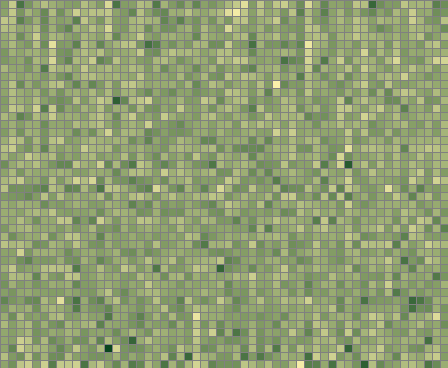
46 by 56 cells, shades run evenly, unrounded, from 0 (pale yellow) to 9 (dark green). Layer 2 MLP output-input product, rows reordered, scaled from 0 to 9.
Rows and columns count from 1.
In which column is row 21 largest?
44
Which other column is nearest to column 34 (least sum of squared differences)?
22
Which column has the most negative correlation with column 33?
47
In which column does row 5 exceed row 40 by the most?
25
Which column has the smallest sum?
7
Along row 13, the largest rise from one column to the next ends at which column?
15
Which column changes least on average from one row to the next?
11
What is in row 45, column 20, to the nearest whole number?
4
